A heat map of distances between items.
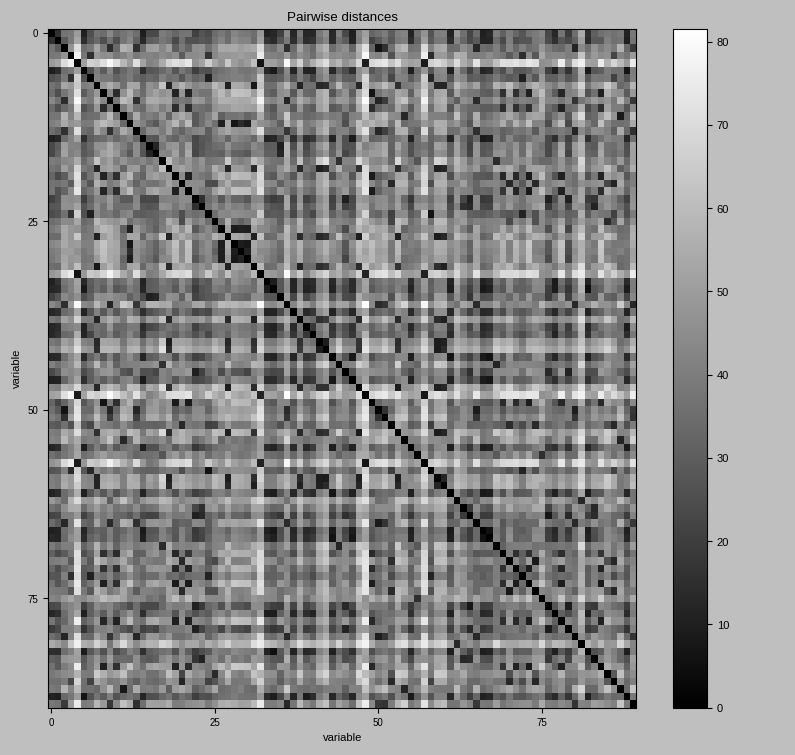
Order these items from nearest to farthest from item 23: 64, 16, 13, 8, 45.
64, 45, 16, 8, 13
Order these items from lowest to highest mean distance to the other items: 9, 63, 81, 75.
63, 9, 75, 81
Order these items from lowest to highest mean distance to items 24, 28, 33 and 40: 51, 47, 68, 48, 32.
68, 51, 47, 32, 48
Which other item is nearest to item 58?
24
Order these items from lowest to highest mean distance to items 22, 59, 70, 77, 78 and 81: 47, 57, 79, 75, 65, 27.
79, 65, 27, 47, 75, 57
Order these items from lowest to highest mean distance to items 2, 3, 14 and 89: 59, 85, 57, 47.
85, 59, 47, 57
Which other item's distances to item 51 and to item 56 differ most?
75
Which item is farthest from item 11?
81
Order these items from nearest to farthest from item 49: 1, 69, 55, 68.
69, 1, 55, 68
